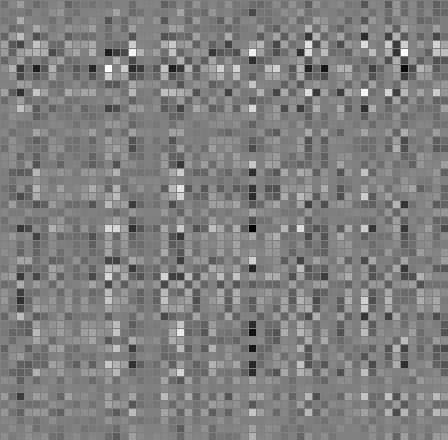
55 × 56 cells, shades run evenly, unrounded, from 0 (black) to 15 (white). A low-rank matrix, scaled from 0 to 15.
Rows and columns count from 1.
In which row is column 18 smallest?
9
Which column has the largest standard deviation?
32
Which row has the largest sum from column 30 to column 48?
6
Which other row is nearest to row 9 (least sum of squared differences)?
35
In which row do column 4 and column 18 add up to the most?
7
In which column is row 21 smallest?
23
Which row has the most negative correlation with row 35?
36
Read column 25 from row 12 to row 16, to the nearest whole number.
5 8 10 8 7
